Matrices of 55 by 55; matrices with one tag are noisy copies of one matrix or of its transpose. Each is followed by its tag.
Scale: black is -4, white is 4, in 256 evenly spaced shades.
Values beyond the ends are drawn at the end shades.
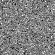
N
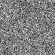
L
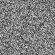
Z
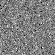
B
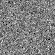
B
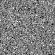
B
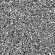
B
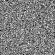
Z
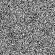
B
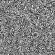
B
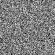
Z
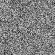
L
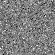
L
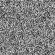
N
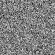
N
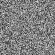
Z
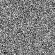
L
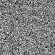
N
